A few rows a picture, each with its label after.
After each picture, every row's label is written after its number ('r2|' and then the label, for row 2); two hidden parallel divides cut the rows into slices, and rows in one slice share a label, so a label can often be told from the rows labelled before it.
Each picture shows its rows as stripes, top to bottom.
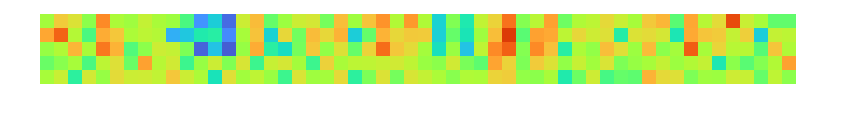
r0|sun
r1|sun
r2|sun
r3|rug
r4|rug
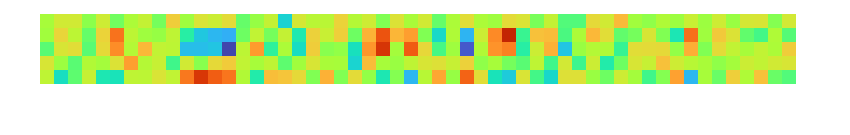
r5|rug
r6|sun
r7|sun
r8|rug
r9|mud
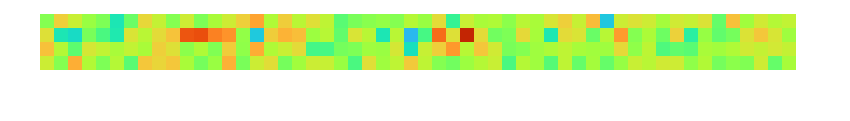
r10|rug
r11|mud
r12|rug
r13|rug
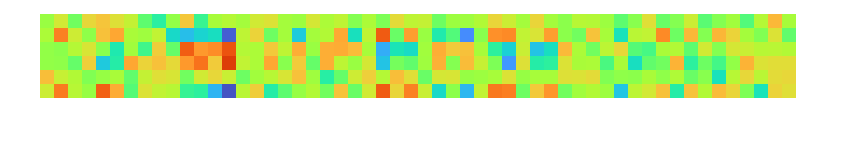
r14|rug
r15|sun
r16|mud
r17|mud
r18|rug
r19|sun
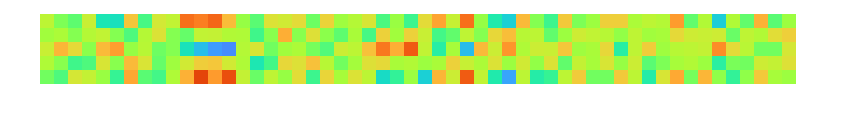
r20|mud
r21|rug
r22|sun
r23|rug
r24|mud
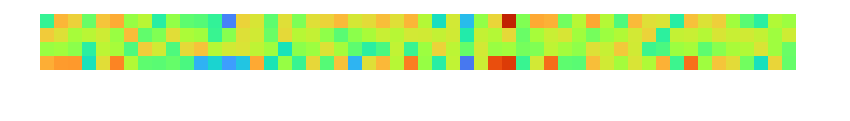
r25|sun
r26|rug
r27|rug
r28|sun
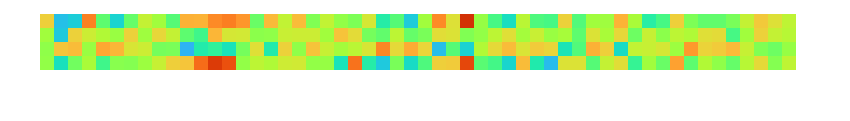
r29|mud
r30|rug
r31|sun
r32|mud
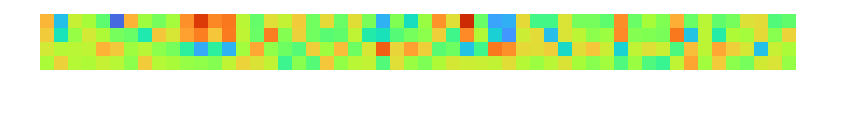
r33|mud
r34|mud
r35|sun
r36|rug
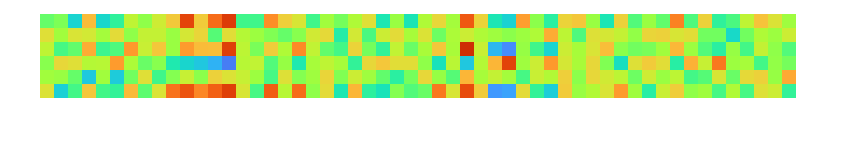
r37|mud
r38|rug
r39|mud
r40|sun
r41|rug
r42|mud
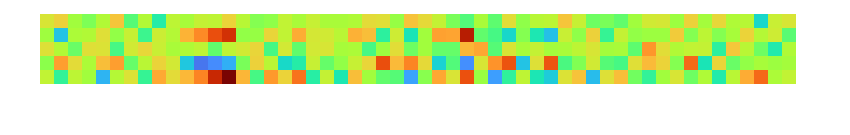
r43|rug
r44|mud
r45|rug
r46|sun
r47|mud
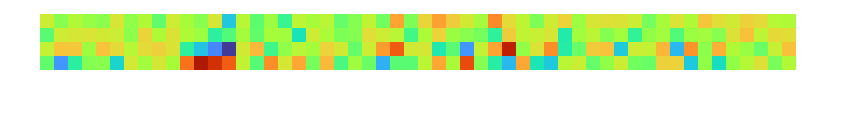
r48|rug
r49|rug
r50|sun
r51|mud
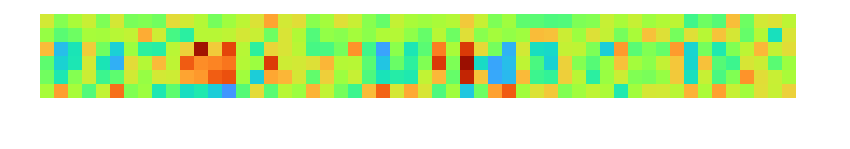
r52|rug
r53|rug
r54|mud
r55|mud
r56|mud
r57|sun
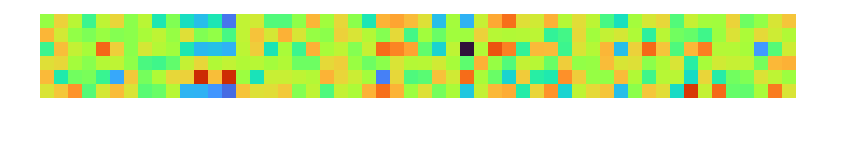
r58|sun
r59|rug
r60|sun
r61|rug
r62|mud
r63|sun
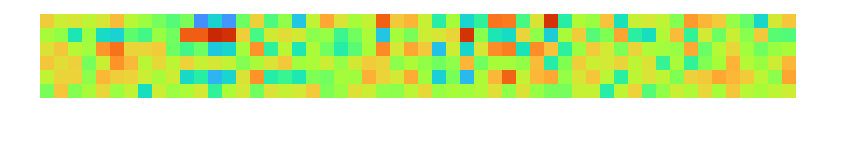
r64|sun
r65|mud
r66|sun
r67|rug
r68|sun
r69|rug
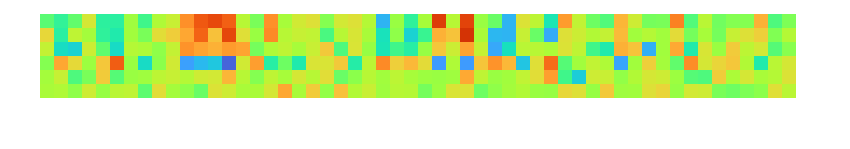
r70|mud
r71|mud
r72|mud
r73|sun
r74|rug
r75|rug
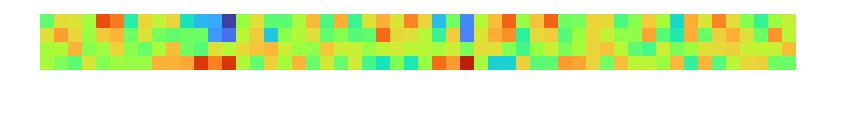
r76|sun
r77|sun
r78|rug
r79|mud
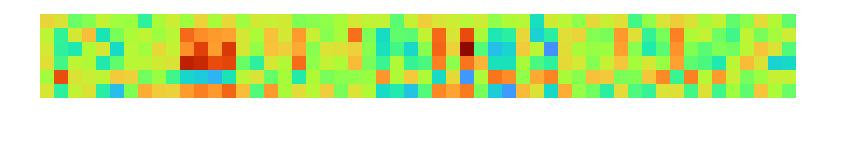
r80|rug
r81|mud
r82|mud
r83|mud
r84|sun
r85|mud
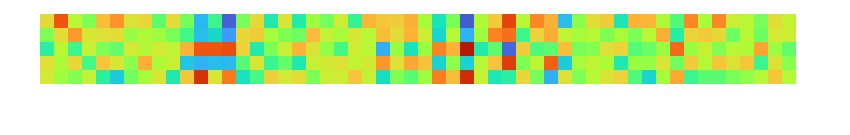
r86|sun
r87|sun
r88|mud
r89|sun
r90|mud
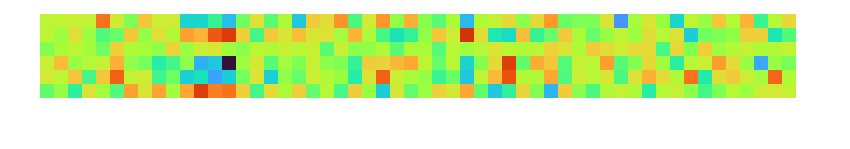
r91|sun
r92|mud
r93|rug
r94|sun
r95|sun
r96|mud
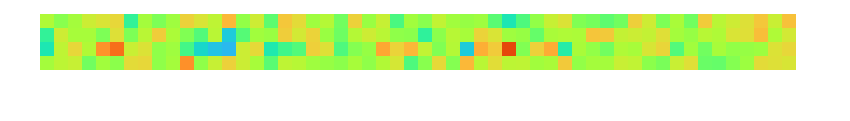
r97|rug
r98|rug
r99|sun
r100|rug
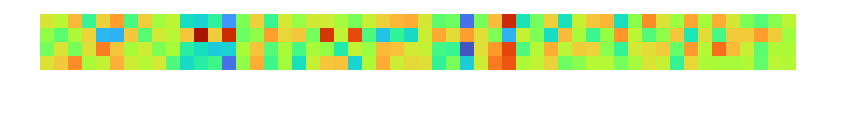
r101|sun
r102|mud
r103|sun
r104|sun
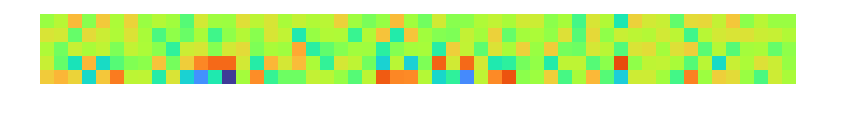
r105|rug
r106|rug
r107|rug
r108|mud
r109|sun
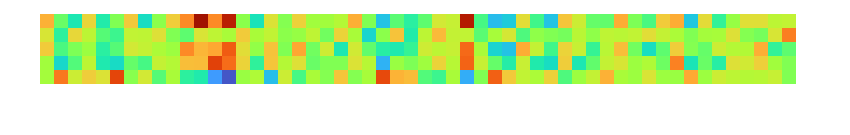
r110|mud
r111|rug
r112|mud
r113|mud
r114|sun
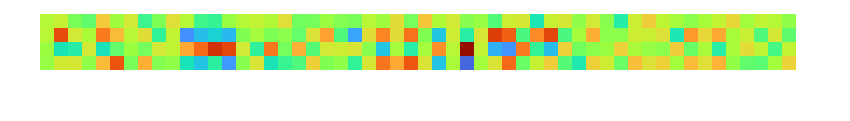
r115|rug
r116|sun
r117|mud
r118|sun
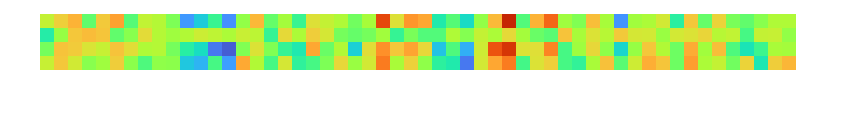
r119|sun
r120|rug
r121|sun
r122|sun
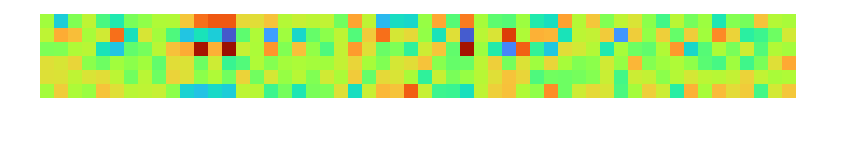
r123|mud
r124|sun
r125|mud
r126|rug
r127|rug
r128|sun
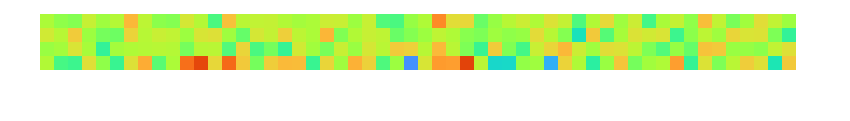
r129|rug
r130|rug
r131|rug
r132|mud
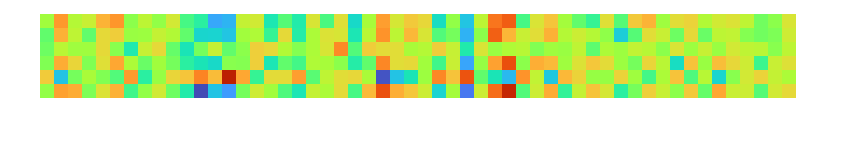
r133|sun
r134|sun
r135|rug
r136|sun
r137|mud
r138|sun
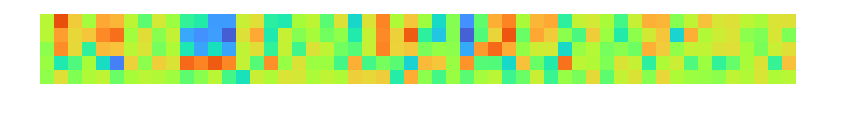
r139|sun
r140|sun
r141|sun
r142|mud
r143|rug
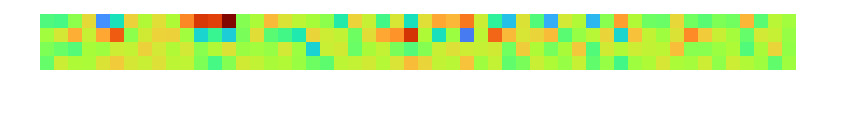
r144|mud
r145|sun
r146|rug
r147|rug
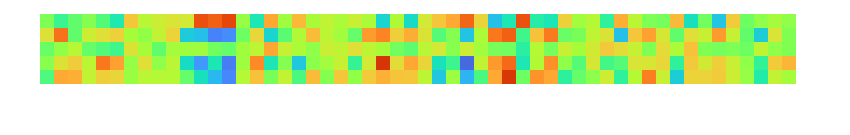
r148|mud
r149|sun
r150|rug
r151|sun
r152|sun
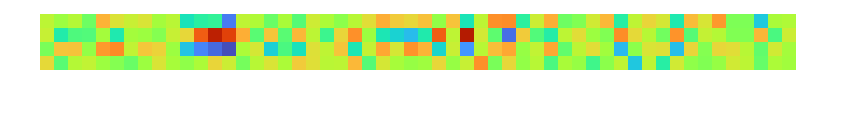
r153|sun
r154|mud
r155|sun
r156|rug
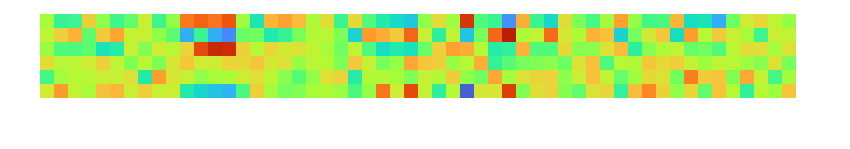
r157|mud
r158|sun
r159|mud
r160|rug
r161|rug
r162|sun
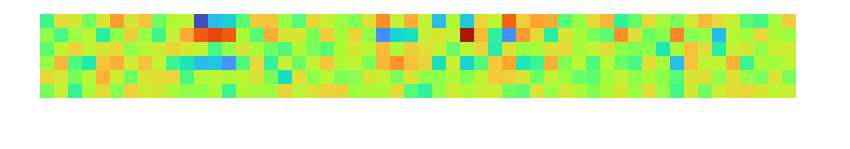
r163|sun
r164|mud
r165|rug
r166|sun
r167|rug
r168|rug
